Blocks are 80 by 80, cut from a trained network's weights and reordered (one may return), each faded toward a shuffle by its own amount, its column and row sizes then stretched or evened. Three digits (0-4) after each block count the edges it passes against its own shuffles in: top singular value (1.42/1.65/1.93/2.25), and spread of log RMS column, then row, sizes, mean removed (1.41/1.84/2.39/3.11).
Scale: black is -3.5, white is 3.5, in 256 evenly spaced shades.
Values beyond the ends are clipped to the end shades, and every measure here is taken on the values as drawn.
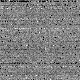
3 0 3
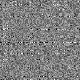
2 0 3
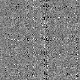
1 3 2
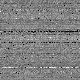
4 0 3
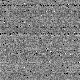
2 1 2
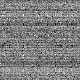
4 2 0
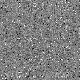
1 1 0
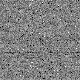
0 1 0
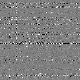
3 0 4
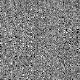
1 3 1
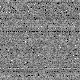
2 0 2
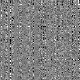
2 4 1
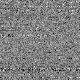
0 0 3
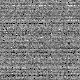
4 2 2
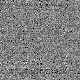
0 1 1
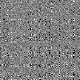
2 3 3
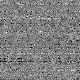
2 1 3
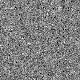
0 0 1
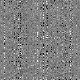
2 4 2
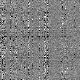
2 4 0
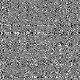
3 3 3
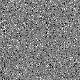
0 1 0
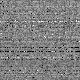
3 0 3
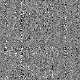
0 3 2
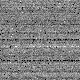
4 0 2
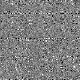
2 2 3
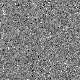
0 1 0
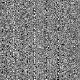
2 3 0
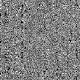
1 2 1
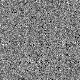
0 0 2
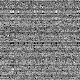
4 2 0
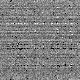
4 2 2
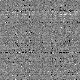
2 2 2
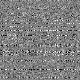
2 0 4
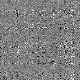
1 3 3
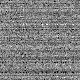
4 1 1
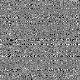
1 1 4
